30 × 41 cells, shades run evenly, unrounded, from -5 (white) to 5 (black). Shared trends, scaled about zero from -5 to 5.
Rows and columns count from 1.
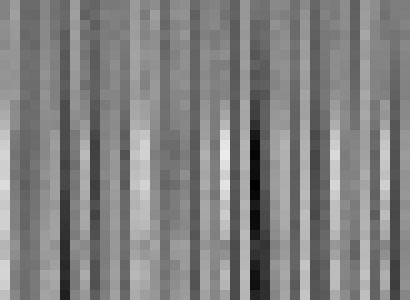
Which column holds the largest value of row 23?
26
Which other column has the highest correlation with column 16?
18
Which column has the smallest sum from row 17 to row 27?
1
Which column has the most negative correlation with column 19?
28
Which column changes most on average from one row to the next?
23
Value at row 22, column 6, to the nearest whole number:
-1
